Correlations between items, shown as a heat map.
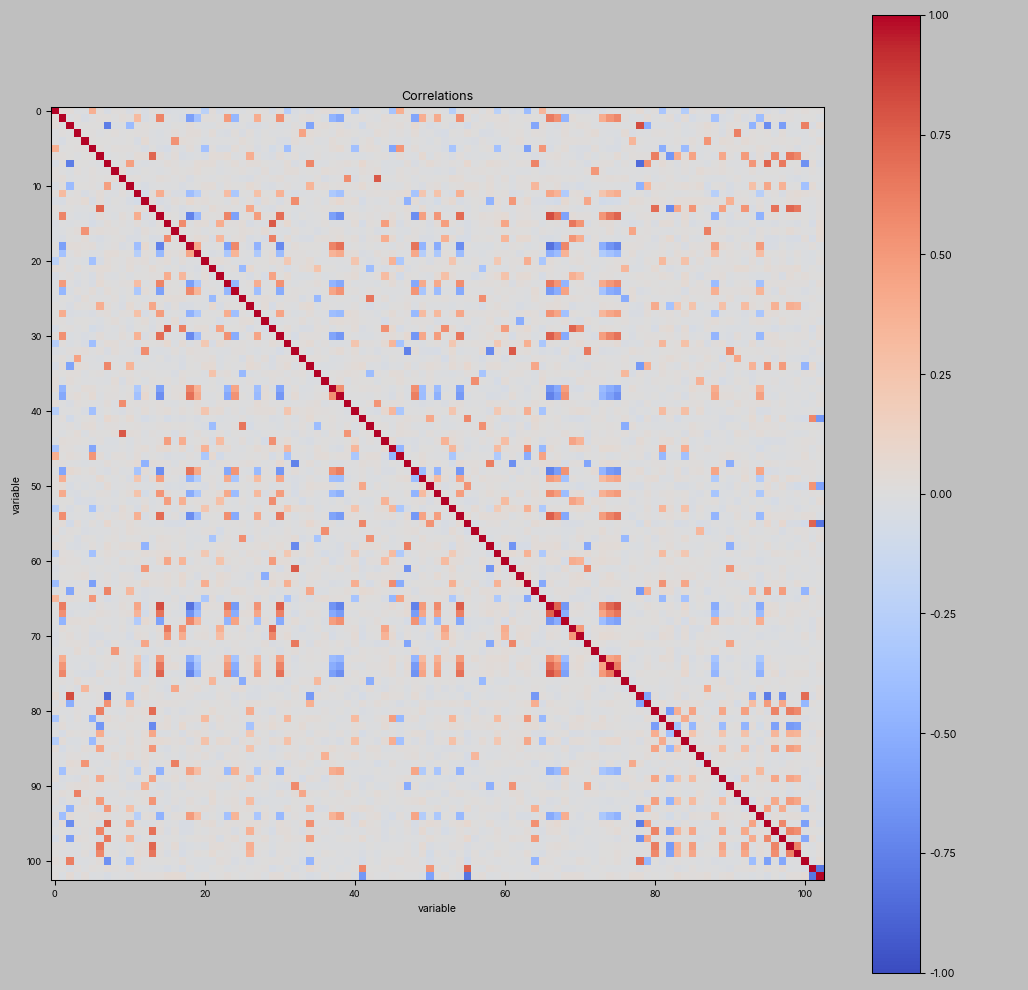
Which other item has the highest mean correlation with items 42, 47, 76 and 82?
58
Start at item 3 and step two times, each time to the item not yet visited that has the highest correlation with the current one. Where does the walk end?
33
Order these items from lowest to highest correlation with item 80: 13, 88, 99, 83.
88, 83, 99, 13
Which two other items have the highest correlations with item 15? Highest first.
29, 69
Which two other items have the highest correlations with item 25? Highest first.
42, 57
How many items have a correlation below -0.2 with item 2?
8
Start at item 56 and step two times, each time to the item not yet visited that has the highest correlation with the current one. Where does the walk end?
86
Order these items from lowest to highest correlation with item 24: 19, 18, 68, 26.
26, 19, 68, 18
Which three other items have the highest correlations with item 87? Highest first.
16, 4, 77
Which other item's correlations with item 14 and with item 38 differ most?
66
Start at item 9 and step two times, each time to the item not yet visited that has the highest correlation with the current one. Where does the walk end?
39
